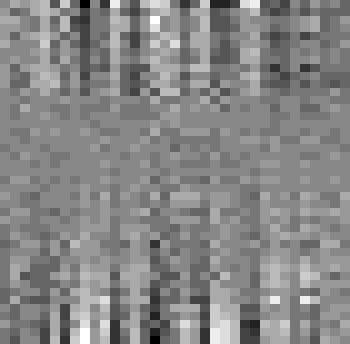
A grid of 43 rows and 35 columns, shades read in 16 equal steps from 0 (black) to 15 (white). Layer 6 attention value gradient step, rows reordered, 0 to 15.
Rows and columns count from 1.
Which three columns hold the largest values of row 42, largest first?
9, 22, 23
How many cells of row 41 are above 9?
14
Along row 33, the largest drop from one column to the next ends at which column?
16
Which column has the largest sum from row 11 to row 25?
18
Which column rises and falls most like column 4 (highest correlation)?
17
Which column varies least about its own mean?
30
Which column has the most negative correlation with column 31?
4
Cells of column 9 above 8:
20
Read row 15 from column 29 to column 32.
7 8 7 7
